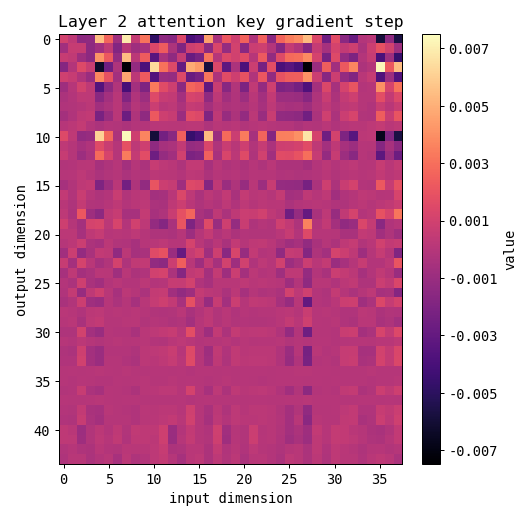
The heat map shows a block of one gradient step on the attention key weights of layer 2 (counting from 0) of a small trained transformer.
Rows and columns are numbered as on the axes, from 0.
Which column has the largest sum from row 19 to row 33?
14
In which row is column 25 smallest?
3
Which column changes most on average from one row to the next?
27
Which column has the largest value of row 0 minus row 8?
7
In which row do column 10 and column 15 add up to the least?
10
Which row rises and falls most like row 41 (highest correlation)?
40
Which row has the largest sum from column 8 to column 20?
18
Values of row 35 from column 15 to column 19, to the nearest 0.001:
0 0 0 0 0
